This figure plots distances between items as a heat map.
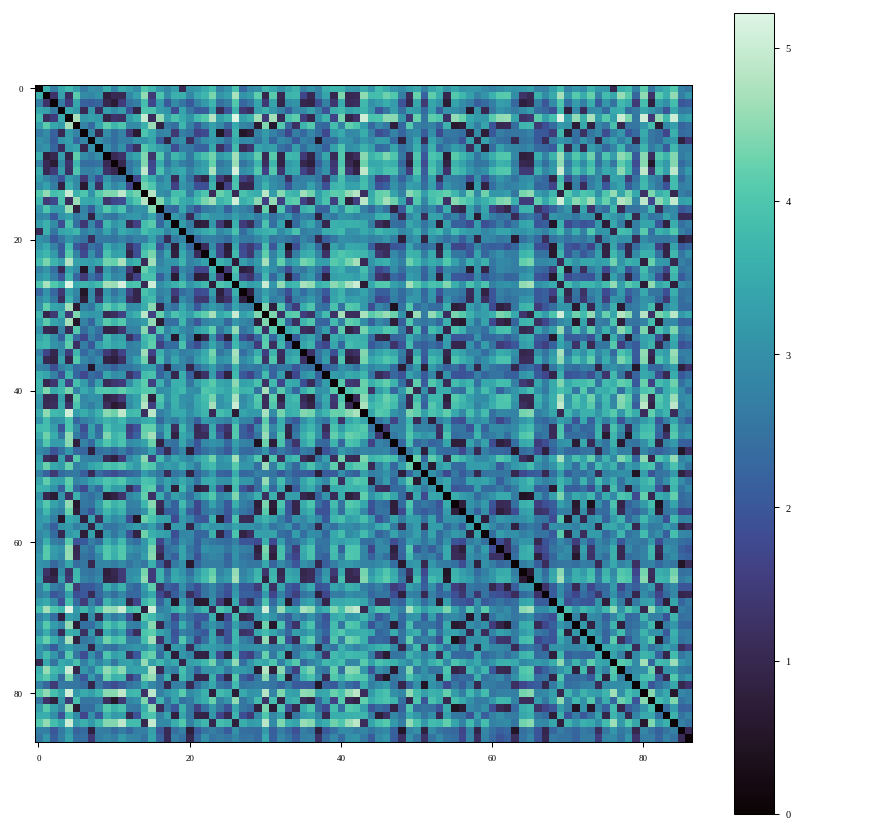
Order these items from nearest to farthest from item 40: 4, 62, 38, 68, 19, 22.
62, 38, 68, 19, 22, 4
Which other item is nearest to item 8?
59
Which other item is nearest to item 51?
79
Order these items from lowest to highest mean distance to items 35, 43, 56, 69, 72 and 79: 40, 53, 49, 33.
33, 53, 49, 40
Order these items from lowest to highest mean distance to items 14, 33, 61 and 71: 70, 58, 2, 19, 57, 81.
58, 70, 57, 2, 19, 81
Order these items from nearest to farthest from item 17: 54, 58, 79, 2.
58, 79, 2, 54
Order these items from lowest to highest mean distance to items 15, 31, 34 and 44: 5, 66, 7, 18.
5, 66, 7, 18
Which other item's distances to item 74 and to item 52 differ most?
50
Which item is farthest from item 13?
14
